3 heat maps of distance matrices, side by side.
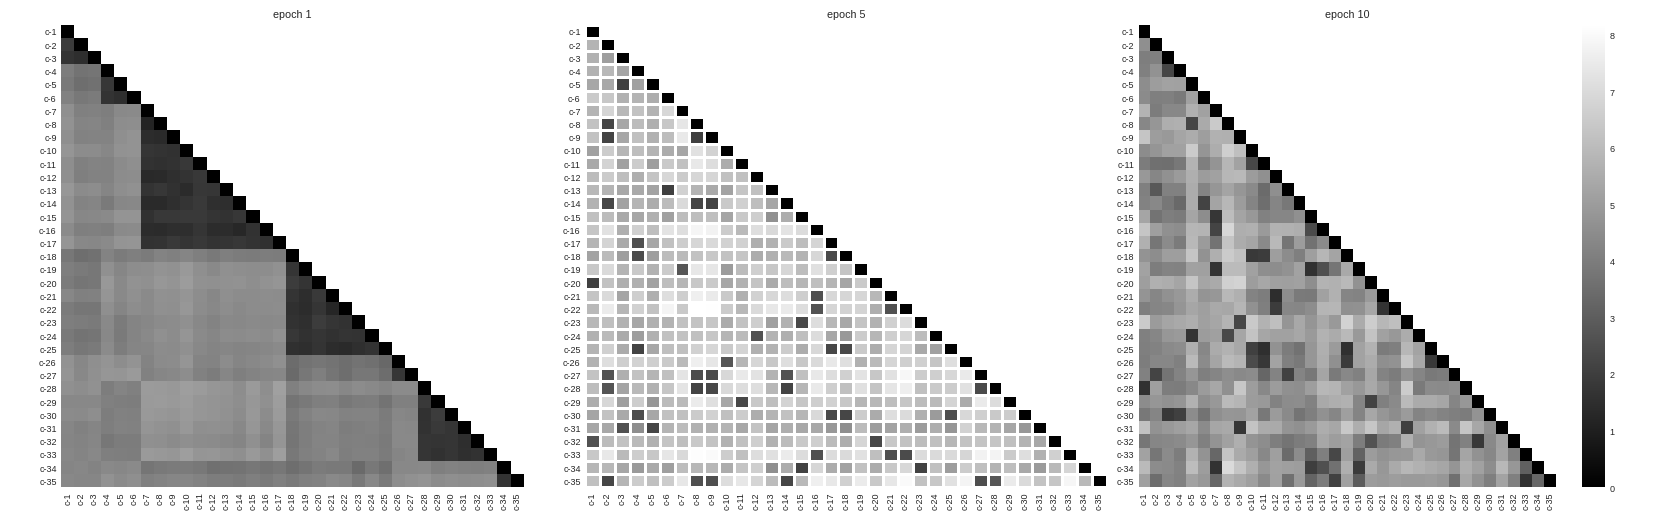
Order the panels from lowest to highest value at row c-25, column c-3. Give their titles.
epoch 1, epoch 10, epoch 5
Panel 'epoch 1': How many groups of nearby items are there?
7
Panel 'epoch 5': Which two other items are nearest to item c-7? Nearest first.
c-19, c-10
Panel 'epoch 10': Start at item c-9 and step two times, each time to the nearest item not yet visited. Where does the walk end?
c-23
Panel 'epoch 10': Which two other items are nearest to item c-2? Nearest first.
c-27, c-13
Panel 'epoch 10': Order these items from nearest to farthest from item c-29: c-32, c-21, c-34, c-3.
c-32, c-21, c-3, c-34
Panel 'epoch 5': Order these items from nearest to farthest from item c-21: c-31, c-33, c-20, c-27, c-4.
c-33, c-31, c-20, c-4, c-27
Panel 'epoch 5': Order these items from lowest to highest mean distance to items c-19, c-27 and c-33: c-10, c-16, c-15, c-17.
c-16, c-10, c-15, c-17
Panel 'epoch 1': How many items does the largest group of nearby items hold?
11
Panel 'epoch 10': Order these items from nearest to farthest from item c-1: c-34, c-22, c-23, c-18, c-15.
c-22, c-18, c-15, c-34, c-23
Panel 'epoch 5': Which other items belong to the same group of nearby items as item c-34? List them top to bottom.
c-15, c-23
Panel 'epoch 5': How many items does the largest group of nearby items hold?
7
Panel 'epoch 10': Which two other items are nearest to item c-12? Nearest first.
c-21, c-22
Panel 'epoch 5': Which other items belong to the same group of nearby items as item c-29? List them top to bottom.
c-11
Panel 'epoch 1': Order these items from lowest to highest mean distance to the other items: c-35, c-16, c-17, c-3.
c-16, c-17, c-3, c-35
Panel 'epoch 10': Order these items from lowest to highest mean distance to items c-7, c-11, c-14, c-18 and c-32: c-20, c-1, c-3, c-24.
c-3, c-1, c-20, c-24
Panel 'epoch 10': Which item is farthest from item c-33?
c-8
